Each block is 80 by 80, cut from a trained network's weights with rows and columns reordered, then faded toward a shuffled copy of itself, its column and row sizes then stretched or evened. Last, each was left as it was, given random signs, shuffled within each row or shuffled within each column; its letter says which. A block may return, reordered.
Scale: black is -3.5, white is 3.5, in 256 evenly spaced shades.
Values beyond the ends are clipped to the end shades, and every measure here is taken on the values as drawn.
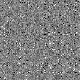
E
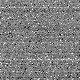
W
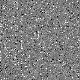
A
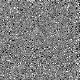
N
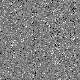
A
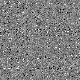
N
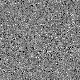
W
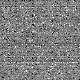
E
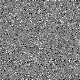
W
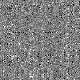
E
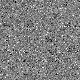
W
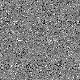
W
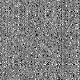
E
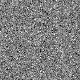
A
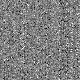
A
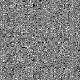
E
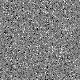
A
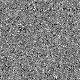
W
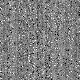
A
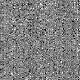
E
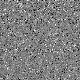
W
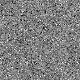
W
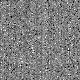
A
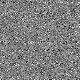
W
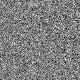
A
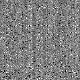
E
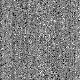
A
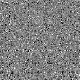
E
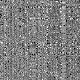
E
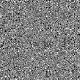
E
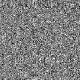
E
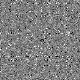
E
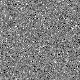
W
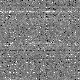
E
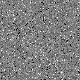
A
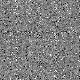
N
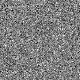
N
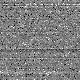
W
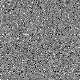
W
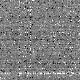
E
